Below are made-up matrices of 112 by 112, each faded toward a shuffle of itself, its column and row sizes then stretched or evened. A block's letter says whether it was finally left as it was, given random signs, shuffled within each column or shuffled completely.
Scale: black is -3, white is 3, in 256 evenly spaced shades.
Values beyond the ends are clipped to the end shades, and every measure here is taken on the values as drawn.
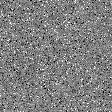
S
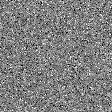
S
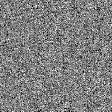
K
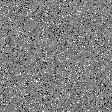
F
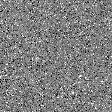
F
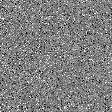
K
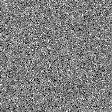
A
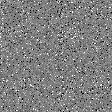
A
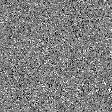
A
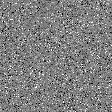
F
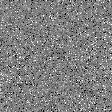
K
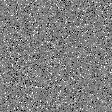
F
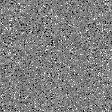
K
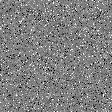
S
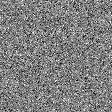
S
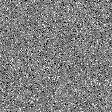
F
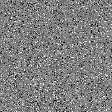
K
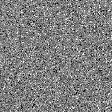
K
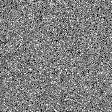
A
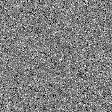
F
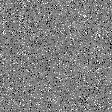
A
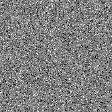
F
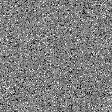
K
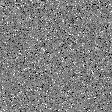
S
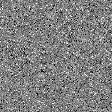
K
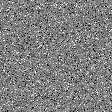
S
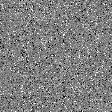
A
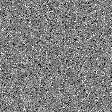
F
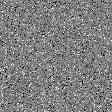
K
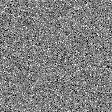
F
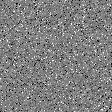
S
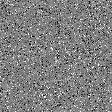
F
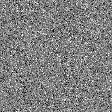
F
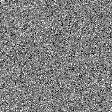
A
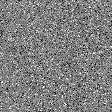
F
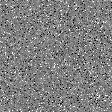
F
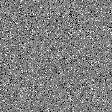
A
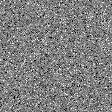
S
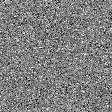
S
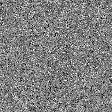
F
